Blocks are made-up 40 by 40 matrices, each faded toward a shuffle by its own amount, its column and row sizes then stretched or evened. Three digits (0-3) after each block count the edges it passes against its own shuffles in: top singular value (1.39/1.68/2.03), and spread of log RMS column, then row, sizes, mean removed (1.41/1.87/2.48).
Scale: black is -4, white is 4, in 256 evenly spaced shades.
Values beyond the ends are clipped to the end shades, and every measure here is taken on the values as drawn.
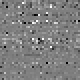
0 1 3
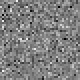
1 0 1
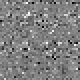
2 0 2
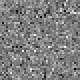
0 0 1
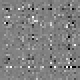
1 2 2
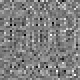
3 0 2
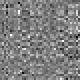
3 2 1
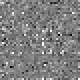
0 1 2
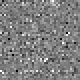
0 0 2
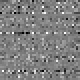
0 1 3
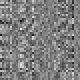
3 3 0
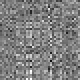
3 2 0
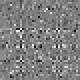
3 1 2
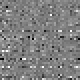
1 1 3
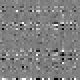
3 2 3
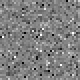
0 0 0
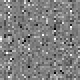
1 2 0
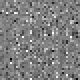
1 2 0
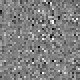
1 2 1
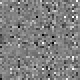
0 2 2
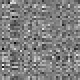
3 2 1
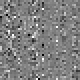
1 3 0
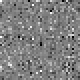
1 2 1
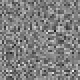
3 0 2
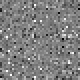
1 2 0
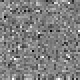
1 0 1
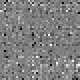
1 1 2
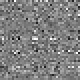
2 1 2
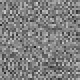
3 0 1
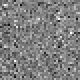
0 1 0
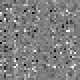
0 2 1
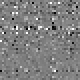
2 1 2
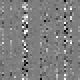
1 3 0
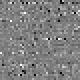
1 1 2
